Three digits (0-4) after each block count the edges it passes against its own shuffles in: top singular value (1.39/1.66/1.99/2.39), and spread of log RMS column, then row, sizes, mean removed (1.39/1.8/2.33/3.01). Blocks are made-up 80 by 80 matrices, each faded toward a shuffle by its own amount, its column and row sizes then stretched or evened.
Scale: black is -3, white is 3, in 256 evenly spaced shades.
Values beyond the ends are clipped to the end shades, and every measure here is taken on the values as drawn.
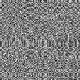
4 1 0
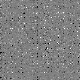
1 2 2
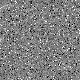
0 0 1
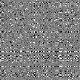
4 2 4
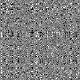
3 3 3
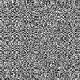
4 2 1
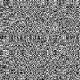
4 1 3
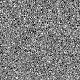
1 0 0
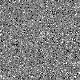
0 1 1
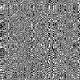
4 4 0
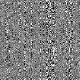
3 4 1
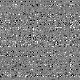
0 2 4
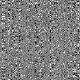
3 4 1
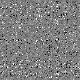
0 2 2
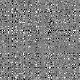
1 4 4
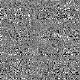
0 3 4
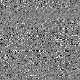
1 0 4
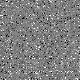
0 1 3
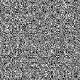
3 2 1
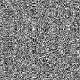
3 1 1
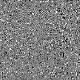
1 2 2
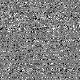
0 0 4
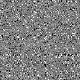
3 1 2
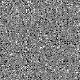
2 2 2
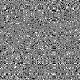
4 0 3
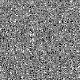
2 2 2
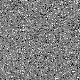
1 0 0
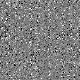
0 3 1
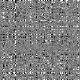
3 4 4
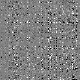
1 4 3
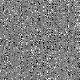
3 3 0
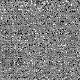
2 0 2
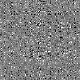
2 3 2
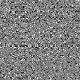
3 0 2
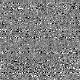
1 1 4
